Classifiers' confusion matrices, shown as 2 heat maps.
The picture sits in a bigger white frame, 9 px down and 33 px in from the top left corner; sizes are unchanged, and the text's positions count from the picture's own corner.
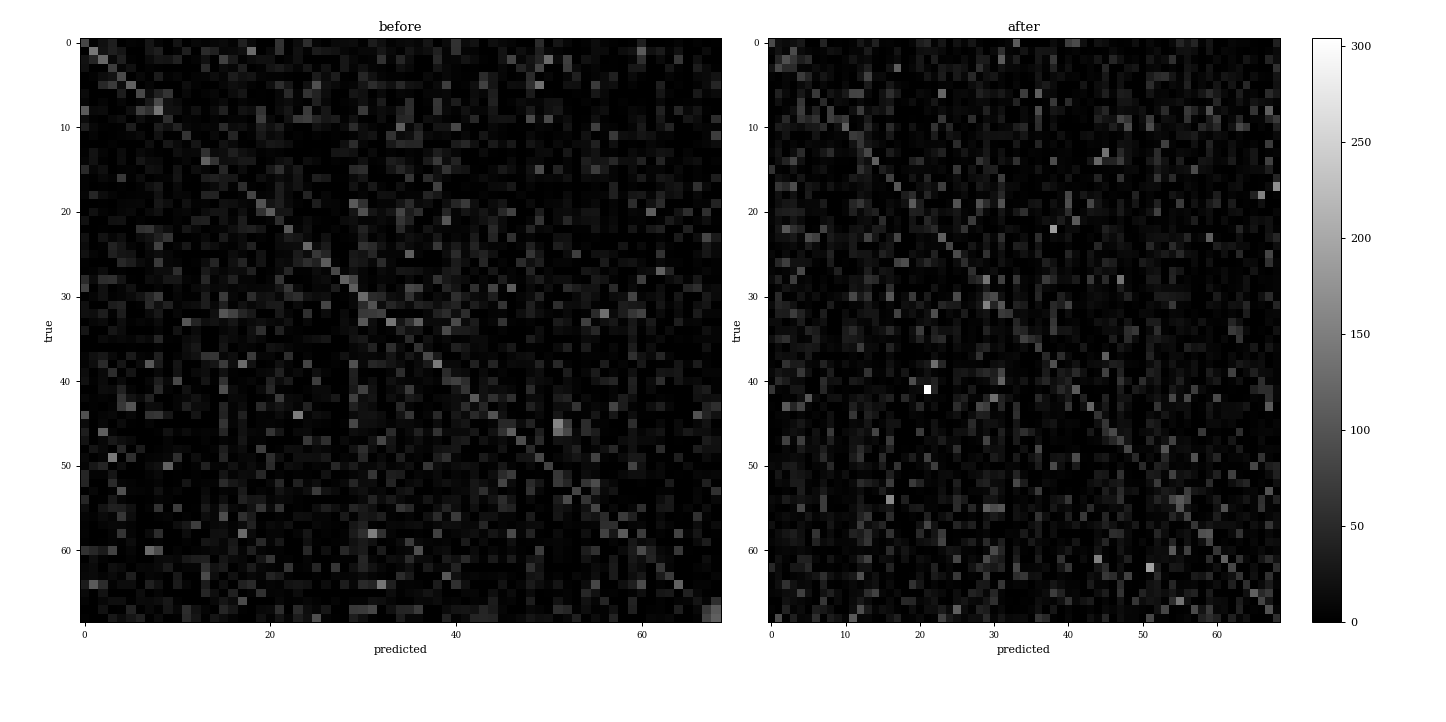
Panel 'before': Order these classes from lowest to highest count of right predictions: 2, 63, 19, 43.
43, 63, 19, 2
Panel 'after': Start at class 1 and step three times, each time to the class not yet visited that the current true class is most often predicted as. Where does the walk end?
68
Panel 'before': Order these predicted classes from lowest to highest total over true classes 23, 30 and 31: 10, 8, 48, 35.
10, 48, 35, 8
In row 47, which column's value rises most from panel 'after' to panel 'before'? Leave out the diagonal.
32
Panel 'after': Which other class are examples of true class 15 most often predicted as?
57
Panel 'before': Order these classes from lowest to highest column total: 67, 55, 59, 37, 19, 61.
61, 37, 67, 19, 59, 55
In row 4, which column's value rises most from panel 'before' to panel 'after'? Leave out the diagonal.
13
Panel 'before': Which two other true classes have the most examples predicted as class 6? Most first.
8, 22
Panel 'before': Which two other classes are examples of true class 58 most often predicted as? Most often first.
31, 17
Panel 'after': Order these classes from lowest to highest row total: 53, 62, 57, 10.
53, 57, 62, 10
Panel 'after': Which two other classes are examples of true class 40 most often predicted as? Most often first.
31, 19
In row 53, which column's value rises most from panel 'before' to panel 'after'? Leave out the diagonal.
67
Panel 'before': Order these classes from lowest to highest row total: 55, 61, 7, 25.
7, 61, 25, 55
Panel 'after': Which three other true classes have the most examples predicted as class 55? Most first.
66, 54, 19
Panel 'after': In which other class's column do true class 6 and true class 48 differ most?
23
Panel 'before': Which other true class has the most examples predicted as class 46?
29
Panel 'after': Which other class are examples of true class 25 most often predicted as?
67
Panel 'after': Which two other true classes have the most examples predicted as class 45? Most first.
13, 37
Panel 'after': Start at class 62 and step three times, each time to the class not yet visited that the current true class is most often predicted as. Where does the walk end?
16
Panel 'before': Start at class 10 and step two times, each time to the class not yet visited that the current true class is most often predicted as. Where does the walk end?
39
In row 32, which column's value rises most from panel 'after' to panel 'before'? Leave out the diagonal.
56
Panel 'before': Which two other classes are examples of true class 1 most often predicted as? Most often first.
18, 60
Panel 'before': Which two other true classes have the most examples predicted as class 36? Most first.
33, 60
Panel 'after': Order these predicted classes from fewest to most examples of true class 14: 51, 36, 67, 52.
36, 51, 52, 67
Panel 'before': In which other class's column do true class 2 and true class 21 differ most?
50
